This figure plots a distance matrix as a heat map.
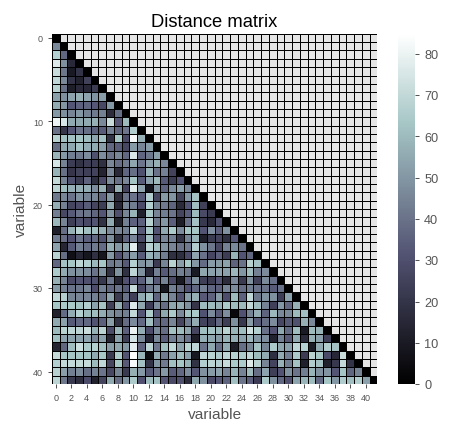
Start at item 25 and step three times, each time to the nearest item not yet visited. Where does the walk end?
21
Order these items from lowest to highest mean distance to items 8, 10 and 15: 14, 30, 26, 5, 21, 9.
26, 5, 21, 9, 30, 14
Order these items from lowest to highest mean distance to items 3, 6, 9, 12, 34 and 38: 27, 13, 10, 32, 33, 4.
4, 32, 13, 27, 33, 10
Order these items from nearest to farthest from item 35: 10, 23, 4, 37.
23, 37, 4, 10
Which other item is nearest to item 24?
19
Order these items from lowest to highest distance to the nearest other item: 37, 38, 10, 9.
38, 37, 9, 10
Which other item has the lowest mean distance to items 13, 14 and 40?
9
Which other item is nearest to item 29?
16
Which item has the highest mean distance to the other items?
10
